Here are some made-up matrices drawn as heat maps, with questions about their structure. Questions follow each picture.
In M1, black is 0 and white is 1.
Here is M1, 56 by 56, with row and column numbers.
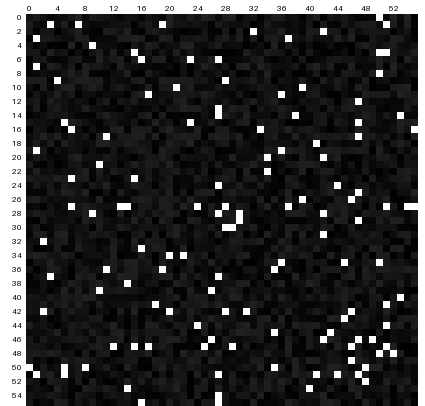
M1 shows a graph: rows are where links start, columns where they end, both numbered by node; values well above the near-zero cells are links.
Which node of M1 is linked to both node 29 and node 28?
node 30
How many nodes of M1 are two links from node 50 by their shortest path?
5
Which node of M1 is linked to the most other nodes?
node 27
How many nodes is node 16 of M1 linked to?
3
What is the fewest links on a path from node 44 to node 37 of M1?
3
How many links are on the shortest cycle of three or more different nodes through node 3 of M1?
5
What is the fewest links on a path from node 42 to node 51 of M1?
3
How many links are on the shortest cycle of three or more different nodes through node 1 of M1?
5
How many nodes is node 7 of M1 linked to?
1
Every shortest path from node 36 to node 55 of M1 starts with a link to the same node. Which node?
node 19
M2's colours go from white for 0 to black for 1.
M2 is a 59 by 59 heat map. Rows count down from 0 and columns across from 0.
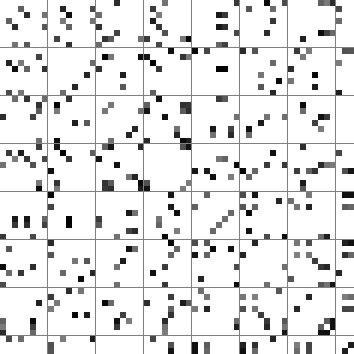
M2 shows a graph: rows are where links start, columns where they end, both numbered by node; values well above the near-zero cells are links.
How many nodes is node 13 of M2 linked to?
2
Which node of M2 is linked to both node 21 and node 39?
node 53
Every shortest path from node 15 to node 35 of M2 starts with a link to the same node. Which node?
node 1
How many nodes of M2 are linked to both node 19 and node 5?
5
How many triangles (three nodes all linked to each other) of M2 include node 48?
2
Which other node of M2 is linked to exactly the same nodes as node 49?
node 32
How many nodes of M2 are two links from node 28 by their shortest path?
4
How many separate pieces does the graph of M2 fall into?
4
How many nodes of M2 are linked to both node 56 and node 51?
0
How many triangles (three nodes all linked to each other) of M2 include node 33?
1
